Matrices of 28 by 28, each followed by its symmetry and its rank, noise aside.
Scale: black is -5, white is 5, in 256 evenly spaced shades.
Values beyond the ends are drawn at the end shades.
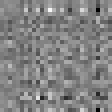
no symmetry, rank three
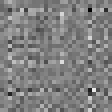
no symmetry, rank three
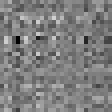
no symmetry, rank four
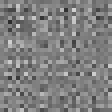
no symmetry, rank four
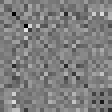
symmetric, rank four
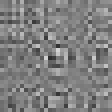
antisymmetric, rank four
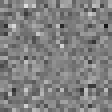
antisymmetric, rank four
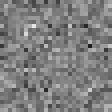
symmetric, rank five
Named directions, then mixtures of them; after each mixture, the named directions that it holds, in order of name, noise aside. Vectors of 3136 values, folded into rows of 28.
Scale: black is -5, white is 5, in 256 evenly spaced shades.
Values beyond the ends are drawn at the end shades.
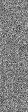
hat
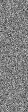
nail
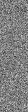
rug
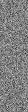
nail.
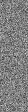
nail, rug.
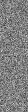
nail, rug.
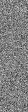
rug.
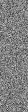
nail.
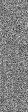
hat.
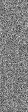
hat.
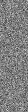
nail.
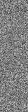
rug.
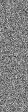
nail, rug.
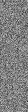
hat, nail.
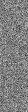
hat.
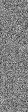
hat.
